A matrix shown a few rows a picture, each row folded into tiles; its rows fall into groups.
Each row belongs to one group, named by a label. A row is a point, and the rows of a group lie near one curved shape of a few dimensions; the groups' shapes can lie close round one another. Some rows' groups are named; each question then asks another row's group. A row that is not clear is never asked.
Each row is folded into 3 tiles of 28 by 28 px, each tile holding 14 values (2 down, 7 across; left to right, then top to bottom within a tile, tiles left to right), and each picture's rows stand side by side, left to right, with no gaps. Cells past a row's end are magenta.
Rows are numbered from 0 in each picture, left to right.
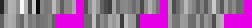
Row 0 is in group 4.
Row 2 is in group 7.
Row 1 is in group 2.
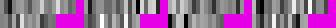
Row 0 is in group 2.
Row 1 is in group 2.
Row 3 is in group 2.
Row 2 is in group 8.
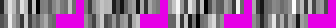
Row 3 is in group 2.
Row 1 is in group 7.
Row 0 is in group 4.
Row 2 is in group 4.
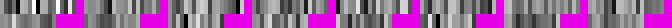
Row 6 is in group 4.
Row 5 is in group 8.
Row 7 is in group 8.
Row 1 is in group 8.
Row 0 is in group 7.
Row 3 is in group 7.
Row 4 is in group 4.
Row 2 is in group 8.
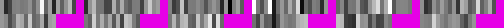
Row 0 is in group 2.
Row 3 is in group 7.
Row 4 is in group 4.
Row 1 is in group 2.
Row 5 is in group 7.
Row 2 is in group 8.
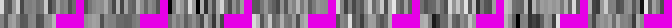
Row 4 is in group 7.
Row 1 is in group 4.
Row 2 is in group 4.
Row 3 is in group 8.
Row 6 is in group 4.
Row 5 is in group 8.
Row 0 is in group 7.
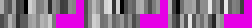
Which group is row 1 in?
4
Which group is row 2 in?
2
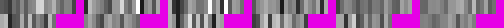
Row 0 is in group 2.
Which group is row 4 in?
8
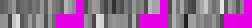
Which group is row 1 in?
8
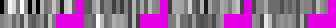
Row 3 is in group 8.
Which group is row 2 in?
4
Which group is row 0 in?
4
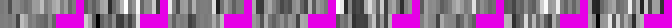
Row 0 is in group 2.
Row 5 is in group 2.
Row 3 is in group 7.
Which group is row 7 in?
2
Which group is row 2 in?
7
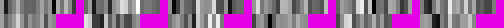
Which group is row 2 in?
8
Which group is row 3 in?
8
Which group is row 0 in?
2
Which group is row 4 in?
4
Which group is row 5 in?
8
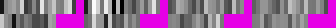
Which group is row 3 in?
2
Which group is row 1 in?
4
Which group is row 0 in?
4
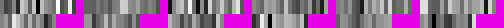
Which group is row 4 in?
8
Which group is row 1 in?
2
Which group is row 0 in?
7
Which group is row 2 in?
4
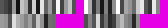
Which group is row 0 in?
7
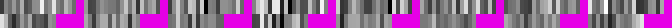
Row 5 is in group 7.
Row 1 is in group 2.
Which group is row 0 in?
4
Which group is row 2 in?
4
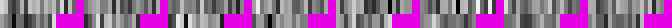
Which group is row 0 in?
4
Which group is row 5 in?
7
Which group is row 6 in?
7
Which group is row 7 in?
4
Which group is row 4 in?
7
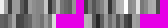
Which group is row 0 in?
7
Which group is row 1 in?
4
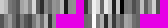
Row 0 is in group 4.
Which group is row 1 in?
4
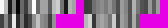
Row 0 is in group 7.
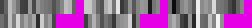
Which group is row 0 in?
2
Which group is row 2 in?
8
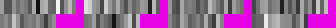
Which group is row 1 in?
4
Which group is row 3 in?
8
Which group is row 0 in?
7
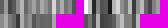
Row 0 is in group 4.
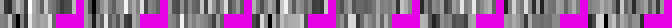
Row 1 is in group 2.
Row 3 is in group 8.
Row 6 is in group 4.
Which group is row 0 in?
8
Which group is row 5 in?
4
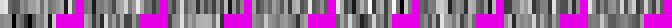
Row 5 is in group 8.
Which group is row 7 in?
7
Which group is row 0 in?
4
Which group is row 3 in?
7
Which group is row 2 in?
8
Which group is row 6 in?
8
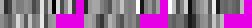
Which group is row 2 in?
7
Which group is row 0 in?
2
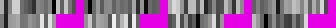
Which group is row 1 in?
8
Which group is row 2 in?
4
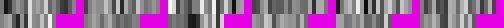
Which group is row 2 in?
7
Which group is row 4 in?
4
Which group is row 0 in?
8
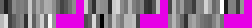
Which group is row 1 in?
8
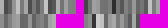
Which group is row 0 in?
7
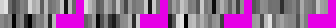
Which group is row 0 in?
4
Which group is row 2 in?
8
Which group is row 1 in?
4
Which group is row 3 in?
8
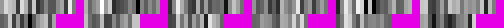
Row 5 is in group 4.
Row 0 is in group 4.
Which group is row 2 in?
2
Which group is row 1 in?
7
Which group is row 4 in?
4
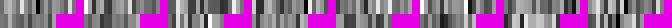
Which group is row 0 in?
4
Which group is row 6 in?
8
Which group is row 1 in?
7
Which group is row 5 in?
7
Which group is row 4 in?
4
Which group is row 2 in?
2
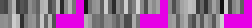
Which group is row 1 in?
4
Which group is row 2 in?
7
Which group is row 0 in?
8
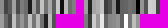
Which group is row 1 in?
2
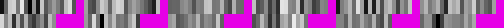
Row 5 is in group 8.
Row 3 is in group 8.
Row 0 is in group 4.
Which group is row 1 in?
8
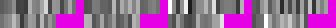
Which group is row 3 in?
8
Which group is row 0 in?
8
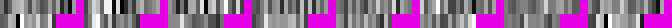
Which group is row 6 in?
2
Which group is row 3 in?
8
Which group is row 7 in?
8
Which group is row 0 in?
8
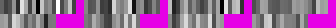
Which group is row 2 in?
2
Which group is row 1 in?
8
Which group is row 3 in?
8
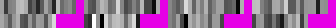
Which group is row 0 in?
7
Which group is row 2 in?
8
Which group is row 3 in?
4
